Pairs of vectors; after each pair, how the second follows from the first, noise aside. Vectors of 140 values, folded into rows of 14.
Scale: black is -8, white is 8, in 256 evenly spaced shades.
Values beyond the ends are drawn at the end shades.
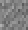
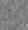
wrapped around, negated, shrunk.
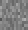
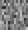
wrapped around, negated, scaled up.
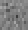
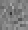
reversed.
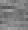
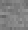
wrapped around, negated, shrunk.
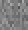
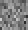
wrapped around, scaled up.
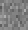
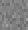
wrapped around, shrunk.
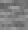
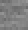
wrapped around, shrunk.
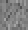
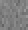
wrapped around, shrunk.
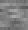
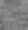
wrapped around, negated, shrunk.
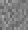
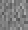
reversed.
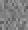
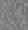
wrapped around, negated, shrunk.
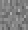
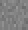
wrapped around, shrunk.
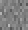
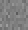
wrapped around, negated, shrunk.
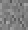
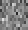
wrapped around, scaled up.
